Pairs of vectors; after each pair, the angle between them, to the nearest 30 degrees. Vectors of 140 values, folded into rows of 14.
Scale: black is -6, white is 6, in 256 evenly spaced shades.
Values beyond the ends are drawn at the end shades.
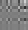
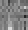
120 degrees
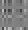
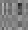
60 degrees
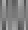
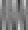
150 degrees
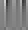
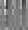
30 degrees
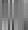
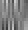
150 degrees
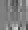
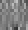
150 degrees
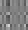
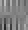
60 degrees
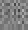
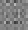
120 degrees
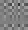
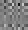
30 degrees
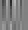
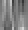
120 degrees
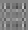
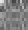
60 degrees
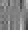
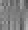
150 degrees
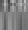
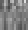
30 degrees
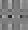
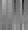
90 degrees
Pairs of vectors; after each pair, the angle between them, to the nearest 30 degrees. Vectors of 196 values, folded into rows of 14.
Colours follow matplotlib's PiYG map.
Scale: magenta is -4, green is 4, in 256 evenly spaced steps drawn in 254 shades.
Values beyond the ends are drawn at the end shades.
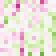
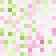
120 degrees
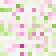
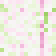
60 degrees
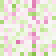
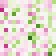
120 degrees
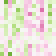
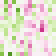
30 degrees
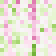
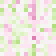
30 degrees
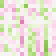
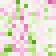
60 degrees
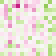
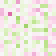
90 degrees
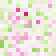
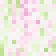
60 degrees
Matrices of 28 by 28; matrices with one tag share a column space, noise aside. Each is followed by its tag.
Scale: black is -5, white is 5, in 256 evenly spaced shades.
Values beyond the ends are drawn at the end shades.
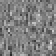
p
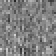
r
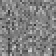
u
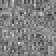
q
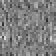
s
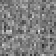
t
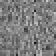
p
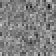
s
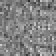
u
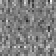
r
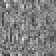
s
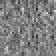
q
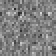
q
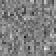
q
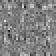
s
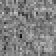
q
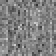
u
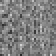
t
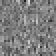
r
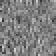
r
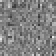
s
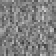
p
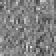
r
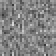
t
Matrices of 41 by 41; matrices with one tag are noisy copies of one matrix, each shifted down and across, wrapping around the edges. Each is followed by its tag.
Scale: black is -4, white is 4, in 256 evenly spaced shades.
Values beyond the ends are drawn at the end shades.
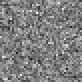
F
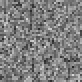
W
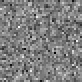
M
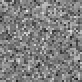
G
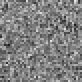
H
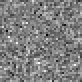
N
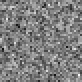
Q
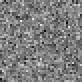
W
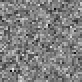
Q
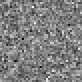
H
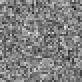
F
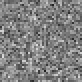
N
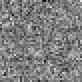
M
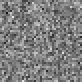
M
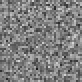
G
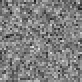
Q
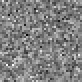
M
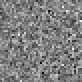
G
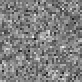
N
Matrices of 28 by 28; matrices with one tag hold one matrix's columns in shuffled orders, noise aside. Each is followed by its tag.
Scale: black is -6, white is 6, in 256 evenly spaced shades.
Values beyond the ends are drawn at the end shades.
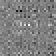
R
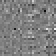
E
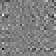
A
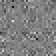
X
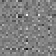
A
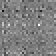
R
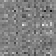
R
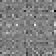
R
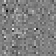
E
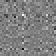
A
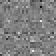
X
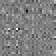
E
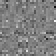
X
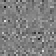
X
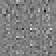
E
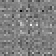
R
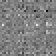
R
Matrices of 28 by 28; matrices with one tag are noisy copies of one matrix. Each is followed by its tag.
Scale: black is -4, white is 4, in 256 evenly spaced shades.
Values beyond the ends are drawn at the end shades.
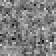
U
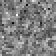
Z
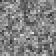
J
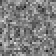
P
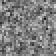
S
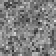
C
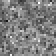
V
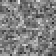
J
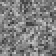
J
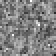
Z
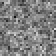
V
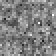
U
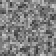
P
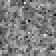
V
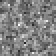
J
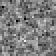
J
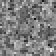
Z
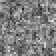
S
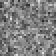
V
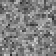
J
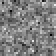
S
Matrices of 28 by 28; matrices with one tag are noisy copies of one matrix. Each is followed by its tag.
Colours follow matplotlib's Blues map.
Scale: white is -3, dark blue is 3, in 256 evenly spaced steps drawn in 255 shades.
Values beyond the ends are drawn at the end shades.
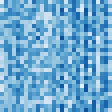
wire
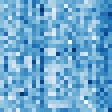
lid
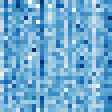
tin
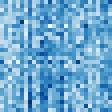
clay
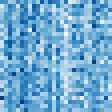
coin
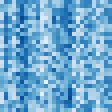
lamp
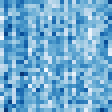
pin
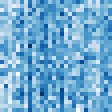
clay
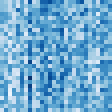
clay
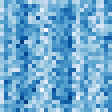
lamp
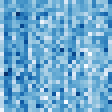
pin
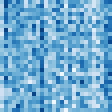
tin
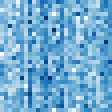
clay
